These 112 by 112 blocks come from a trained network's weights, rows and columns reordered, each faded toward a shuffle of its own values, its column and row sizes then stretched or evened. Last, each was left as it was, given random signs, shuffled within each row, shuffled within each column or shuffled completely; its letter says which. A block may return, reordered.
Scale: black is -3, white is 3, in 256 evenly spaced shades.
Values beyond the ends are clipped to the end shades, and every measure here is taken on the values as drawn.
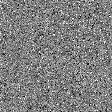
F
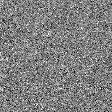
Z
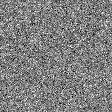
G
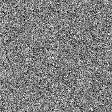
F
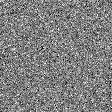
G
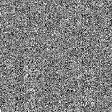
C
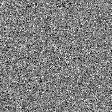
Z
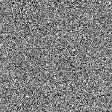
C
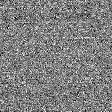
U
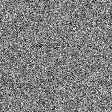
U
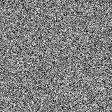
G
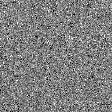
Z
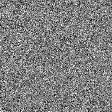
Z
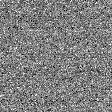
U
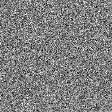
Z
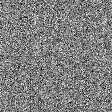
F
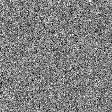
F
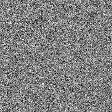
Z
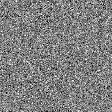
Z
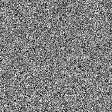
Z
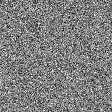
G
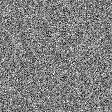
G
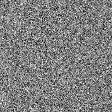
F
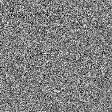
Z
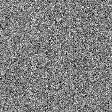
F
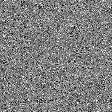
Z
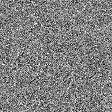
U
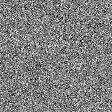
U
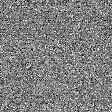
U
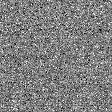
U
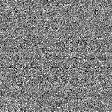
C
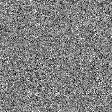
Z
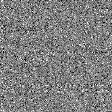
C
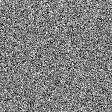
G
